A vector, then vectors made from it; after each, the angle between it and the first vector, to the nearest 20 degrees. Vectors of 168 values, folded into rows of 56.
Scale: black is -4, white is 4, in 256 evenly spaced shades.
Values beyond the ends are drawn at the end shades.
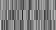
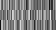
140 degrees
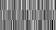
80 degrees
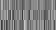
40 degrees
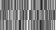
100 degrees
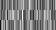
160 degrees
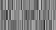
80 degrees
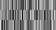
20 degrees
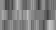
80 degrees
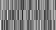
20 degrees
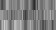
120 degrees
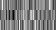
60 degrees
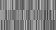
40 degrees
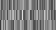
160 degrees
